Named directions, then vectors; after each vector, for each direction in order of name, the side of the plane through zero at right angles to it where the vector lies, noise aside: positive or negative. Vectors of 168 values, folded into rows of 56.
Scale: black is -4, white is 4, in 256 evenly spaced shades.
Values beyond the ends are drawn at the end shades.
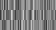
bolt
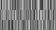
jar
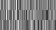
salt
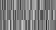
positive, negative, positive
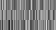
negative, positive, negative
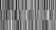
positive, negative, negative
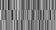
negative, negative, negative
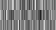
negative, negative, positive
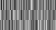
negative, positive, negative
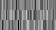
positive, positive, negative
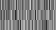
positive, negative, negative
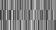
positive, negative, positive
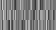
negative, positive, negative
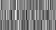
negative, positive, positive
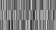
negative, positive, negative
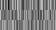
negative, negative, negative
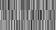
negative, negative, negative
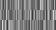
negative, negative, positive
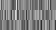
negative, positive, positive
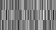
positive, positive, negative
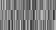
negative, positive, negative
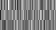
positive, positive, positive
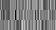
positive, negative, negative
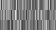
negative, positive, positive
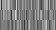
negative, positive, positive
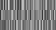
positive, positive, positive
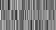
negative, negative, negative
